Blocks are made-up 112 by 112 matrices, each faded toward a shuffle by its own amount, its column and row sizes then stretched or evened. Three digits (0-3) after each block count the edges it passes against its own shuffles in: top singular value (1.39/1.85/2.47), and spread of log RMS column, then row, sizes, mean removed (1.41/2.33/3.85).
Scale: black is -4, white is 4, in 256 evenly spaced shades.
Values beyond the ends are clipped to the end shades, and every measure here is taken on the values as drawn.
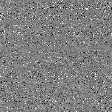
0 0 2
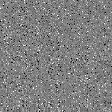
2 1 0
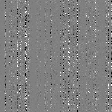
1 3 1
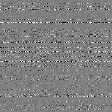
2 0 3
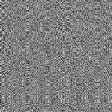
3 2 0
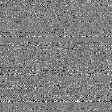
0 0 3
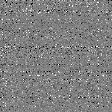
0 1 2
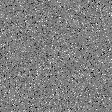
0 0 0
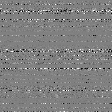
1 0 3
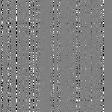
3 3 1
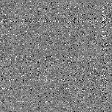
0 2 2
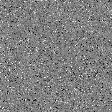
0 0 1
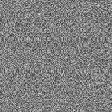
3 0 0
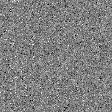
0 1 0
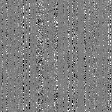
1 3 0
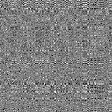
3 1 2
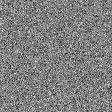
0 0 0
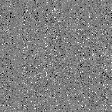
1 2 1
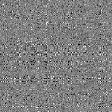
3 1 2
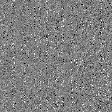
0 2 0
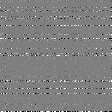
3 1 3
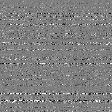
2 0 3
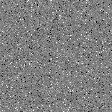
0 1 0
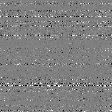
2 1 3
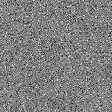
2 0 0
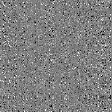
2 2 1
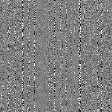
1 3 1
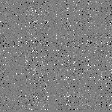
0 2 2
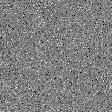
2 0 0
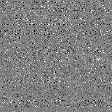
1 1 2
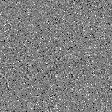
2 0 0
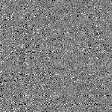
2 1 2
